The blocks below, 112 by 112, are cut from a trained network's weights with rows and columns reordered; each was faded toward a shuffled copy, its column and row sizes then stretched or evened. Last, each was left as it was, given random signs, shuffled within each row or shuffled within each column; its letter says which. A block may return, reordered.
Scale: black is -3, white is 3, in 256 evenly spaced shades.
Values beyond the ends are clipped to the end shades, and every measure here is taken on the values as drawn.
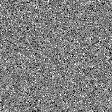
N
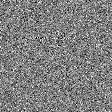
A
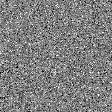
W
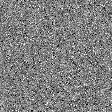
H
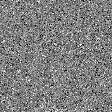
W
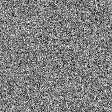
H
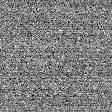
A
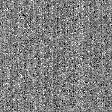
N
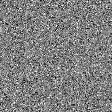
W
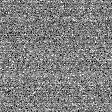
A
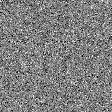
A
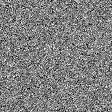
A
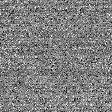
N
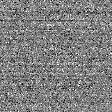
N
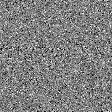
A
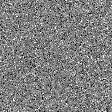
H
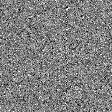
W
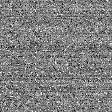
N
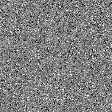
W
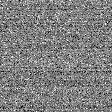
A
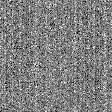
N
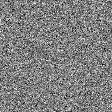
A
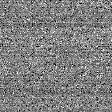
N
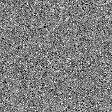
W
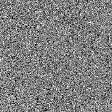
N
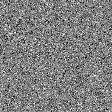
A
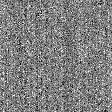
H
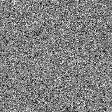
W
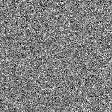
H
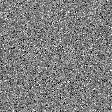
W
